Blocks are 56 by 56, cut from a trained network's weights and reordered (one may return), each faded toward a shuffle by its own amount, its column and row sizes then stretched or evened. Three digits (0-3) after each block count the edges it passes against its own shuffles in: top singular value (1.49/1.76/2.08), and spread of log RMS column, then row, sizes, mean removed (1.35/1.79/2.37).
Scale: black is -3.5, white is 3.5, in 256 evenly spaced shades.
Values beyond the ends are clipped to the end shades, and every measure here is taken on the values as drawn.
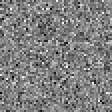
0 0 1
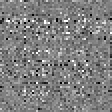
0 2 3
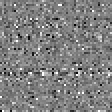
0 0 3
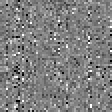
0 3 0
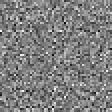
2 1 1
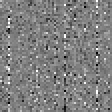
0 3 0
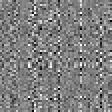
3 3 2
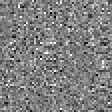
2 1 1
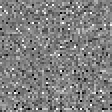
0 0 2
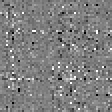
0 2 2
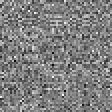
2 0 0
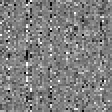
0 3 0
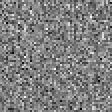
1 1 0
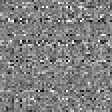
1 1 3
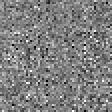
0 2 1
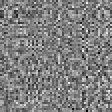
2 2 0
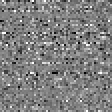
1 0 3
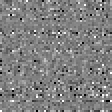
0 1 3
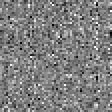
1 2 0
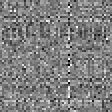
3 1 1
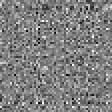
1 2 2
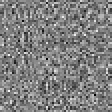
3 1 0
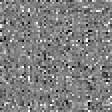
2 2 2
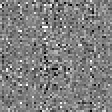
0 3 2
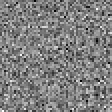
2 0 0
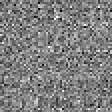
2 1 1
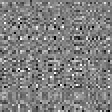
3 2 3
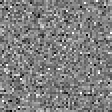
0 0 0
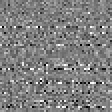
2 0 3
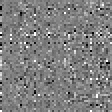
1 3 2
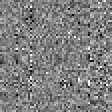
2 2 1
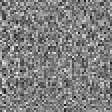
2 1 0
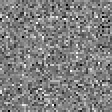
1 0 2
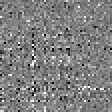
1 2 2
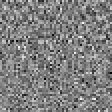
3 0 1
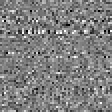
2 0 3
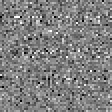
0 0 2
